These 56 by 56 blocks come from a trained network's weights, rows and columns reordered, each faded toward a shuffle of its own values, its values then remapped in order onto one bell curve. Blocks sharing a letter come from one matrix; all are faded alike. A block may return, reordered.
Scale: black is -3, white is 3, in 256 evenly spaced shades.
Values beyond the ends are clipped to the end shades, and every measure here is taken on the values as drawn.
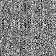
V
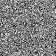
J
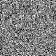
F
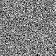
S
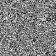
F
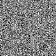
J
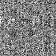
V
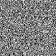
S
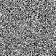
F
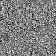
F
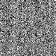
V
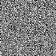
J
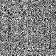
V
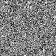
S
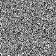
J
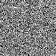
F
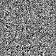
J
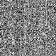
V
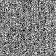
V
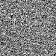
S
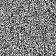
S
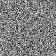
F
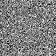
J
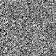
J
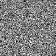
S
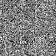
V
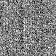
V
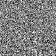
S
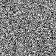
F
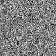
F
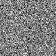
S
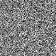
J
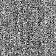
V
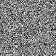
J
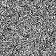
F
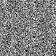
J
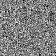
F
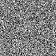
S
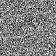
S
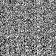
V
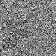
S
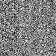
V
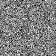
F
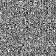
V
